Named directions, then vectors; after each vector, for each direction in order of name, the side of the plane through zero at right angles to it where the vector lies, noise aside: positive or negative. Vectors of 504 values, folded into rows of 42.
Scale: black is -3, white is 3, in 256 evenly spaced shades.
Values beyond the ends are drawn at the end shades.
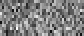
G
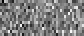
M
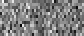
negative, negative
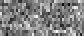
positive, positive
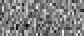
negative, positive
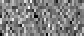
negative, negative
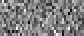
positive, negative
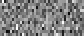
positive, negative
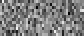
positive, negative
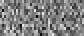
negative, negative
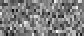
positive, positive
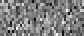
positive, negative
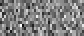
positive, positive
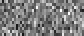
negative, positive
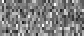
positive, negative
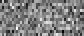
positive, negative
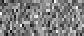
positive, positive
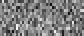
positive, negative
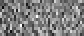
positive, positive
